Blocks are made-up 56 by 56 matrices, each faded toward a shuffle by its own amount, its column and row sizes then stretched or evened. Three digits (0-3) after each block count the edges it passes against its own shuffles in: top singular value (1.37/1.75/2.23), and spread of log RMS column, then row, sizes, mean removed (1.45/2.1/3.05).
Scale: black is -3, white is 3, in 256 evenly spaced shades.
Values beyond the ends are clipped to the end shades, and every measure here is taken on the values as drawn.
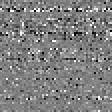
1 0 3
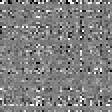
1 2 3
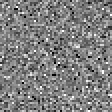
1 0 0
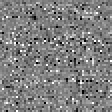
1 0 2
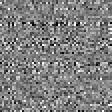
2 0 3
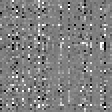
1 3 2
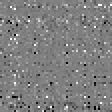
0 1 2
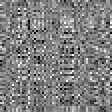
3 2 1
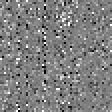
0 2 0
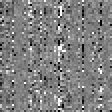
2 3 0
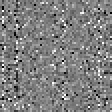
1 2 0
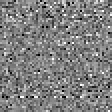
1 0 2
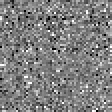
0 1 1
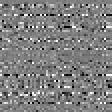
3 0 3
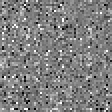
0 2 1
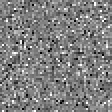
0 0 0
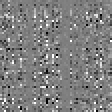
0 3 2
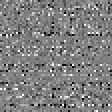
0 1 3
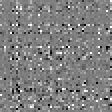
2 2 2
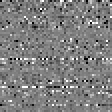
2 0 3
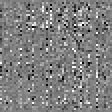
0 3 2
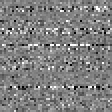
1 0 3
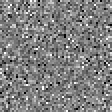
0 0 0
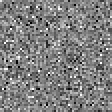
0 1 1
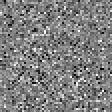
0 1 0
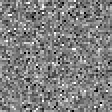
0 1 0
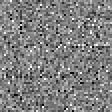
0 0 1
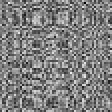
3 2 0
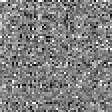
1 0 2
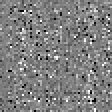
0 2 1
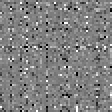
1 2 2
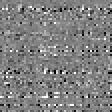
1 1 3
